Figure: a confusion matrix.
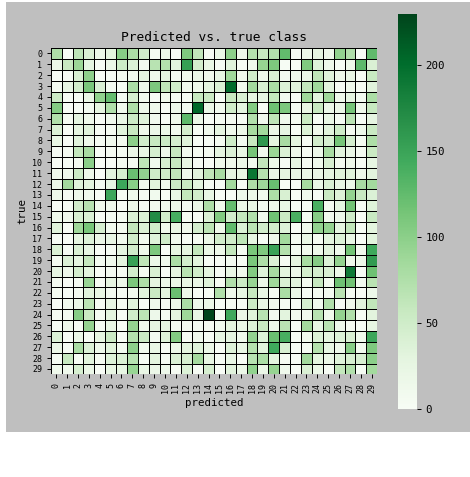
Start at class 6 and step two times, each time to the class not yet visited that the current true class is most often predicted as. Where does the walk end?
20
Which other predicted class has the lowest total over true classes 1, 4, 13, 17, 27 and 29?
22
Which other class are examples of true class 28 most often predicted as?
29
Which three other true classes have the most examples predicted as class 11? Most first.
15, 22, 26
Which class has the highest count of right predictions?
16
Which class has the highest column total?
18
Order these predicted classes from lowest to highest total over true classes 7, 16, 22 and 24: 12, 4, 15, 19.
4, 15, 12, 19
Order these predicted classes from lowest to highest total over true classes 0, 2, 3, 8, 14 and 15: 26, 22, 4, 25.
4, 25, 22, 26
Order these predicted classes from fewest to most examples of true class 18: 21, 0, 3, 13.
3, 0, 13, 21
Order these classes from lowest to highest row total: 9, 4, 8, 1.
9, 4, 8, 1
